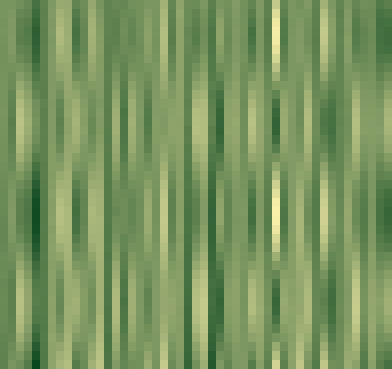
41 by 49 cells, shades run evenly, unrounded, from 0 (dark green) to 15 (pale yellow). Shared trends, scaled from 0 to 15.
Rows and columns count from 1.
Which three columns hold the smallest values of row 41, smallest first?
5, 27, 24
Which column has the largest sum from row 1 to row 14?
35
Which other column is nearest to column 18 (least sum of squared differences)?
20
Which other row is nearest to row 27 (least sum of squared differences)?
22
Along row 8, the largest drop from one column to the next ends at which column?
36
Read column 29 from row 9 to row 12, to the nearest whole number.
7 7 8 8
